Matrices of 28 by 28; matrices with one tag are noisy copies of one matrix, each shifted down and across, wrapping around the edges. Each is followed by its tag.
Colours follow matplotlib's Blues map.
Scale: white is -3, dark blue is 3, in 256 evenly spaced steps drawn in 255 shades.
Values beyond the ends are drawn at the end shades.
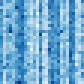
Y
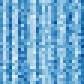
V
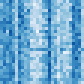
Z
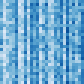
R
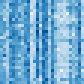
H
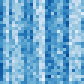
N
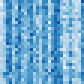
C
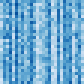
R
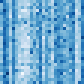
H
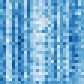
H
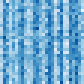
V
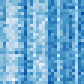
Z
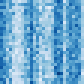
Z
